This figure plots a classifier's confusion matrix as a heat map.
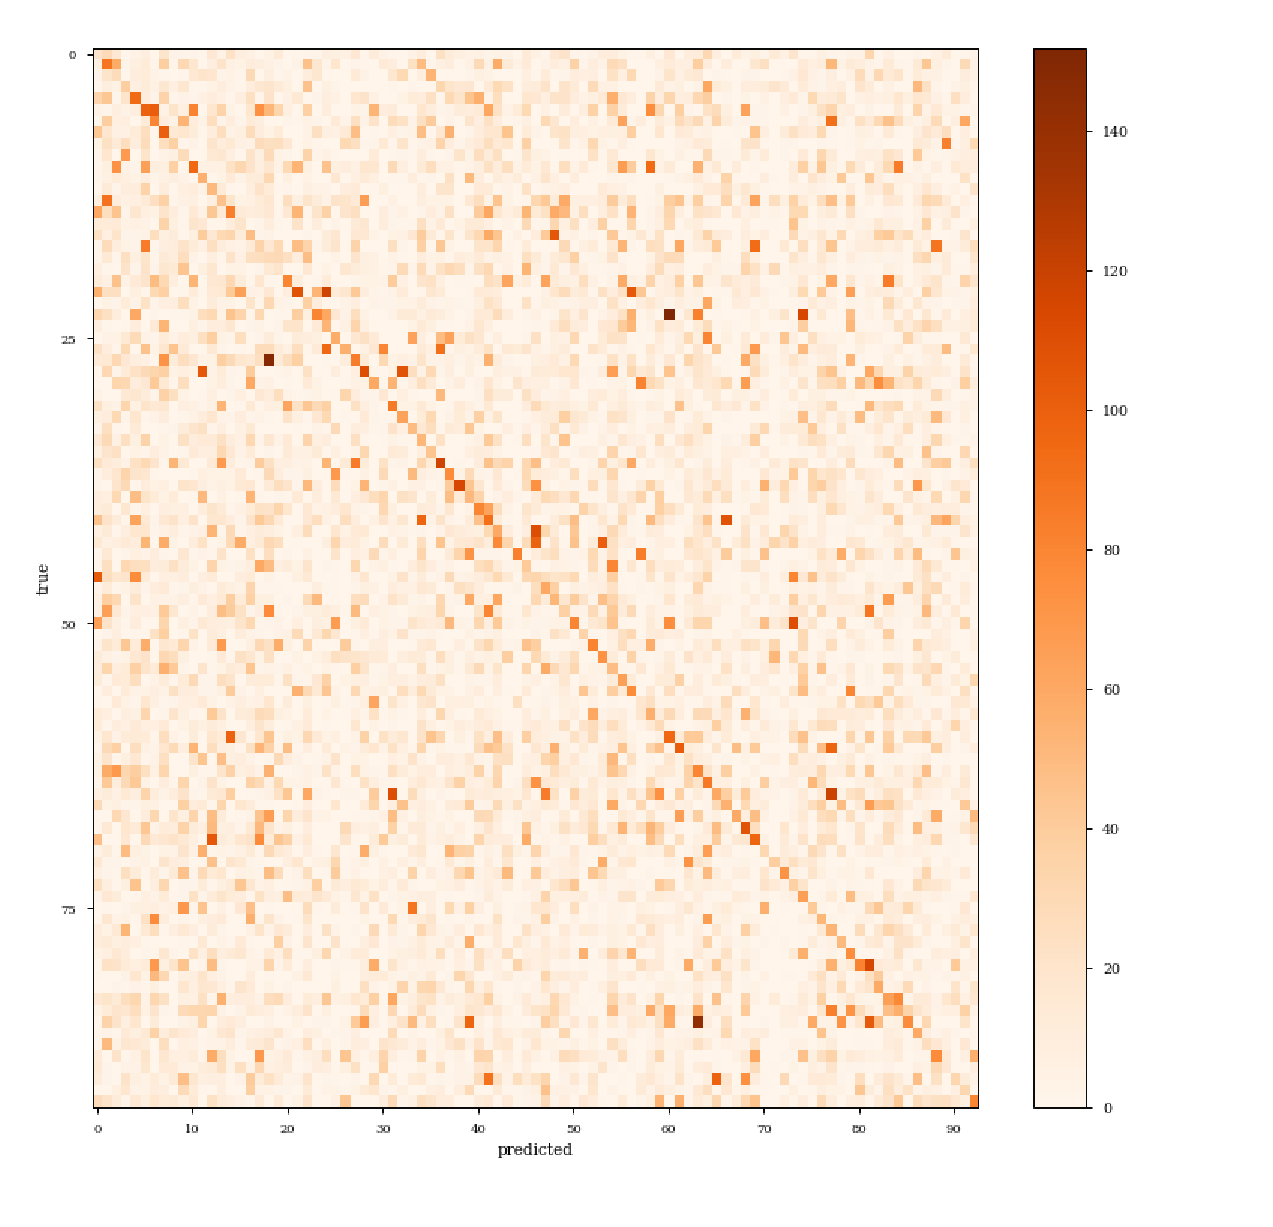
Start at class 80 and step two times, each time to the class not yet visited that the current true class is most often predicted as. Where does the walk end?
6
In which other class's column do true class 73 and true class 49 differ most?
81
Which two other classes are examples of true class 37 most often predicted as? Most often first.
25, 33
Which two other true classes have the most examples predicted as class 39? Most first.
85, 44
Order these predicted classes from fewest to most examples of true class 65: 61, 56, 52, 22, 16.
16, 52, 56, 61, 22
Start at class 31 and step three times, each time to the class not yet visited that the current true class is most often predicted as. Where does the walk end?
84
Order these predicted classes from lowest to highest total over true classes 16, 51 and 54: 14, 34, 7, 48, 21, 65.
65, 21, 14, 34, 7, 48
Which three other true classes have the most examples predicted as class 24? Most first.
21, 26, 23
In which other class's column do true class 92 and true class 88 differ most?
17
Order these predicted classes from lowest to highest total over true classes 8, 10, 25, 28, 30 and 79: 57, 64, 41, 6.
57, 6, 41, 64
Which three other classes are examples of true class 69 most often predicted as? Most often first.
12, 17, 45
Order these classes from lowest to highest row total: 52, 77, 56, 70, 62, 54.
62, 77, 70, 56, 54, 52
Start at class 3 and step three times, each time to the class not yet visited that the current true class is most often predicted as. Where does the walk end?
0
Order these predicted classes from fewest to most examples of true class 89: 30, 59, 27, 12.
59, 12, 27, 30
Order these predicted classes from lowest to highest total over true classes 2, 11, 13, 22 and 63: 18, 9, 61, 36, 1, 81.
36, 9, 61, 81, 18, 1
